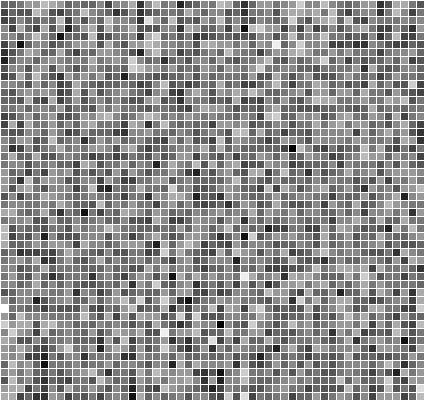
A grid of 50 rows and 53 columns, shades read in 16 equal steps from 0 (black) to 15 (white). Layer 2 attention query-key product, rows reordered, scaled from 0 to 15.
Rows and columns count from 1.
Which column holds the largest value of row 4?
33
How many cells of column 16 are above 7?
17
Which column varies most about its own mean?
31
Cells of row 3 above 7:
22
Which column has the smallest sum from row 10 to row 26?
37
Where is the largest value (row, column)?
39, 1
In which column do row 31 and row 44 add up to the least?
35
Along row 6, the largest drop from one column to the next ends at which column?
36
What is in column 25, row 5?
3
